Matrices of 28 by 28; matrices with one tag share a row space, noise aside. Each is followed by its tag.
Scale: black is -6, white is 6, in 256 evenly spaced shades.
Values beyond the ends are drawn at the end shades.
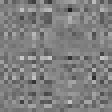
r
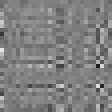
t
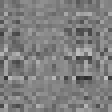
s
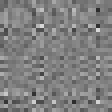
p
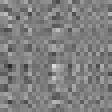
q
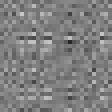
r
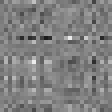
r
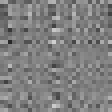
q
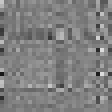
t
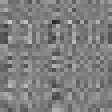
q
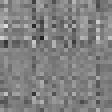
p
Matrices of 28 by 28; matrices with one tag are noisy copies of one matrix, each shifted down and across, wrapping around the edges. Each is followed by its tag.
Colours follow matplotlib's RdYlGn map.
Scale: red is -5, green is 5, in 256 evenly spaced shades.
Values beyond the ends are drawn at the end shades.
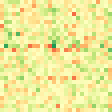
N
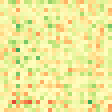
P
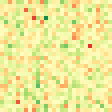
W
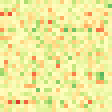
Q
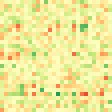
Q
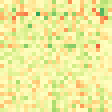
N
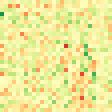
W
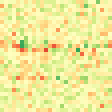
N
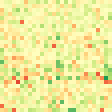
N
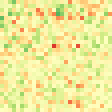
N
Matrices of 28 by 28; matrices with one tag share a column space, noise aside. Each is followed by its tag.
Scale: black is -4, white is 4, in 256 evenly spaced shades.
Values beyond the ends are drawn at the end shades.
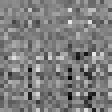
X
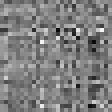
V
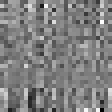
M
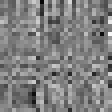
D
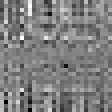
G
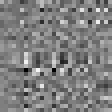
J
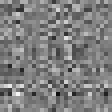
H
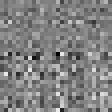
X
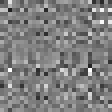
J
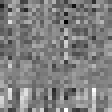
M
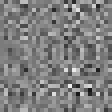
H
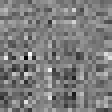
X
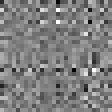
J
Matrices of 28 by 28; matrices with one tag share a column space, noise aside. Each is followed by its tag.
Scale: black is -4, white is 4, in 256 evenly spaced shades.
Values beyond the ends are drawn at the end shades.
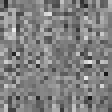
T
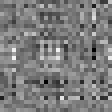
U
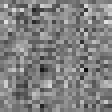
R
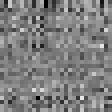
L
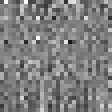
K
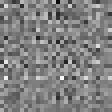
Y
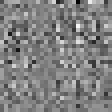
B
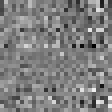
L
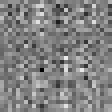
R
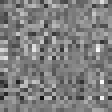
U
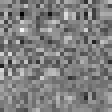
Y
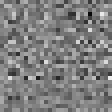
Y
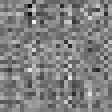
R
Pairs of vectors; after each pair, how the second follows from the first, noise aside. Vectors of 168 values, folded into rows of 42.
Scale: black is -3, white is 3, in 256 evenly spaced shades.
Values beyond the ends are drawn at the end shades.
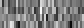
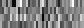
wrapped around, negated.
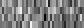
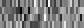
negated.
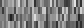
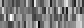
negated.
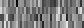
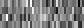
wrapped around, negated.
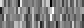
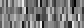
wrapped around, negated.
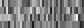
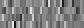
wrapped around, partly zeroed.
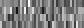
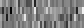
wrapped around, negated, partly zeroed.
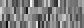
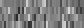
wrapped around, partly zeroed.
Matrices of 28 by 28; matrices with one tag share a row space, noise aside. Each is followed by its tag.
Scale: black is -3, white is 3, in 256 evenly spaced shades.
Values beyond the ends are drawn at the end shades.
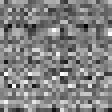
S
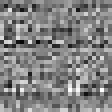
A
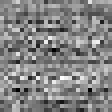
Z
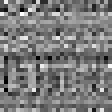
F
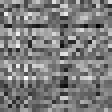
S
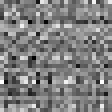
F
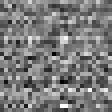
S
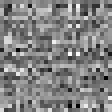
A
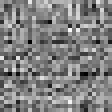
A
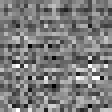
Z
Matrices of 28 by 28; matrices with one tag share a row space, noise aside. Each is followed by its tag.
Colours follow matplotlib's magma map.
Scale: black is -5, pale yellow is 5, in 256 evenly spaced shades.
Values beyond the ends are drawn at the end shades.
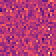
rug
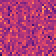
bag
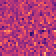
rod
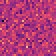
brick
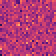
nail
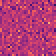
bag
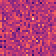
nail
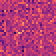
brick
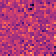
rod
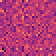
brick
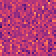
bag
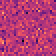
brick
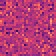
rug
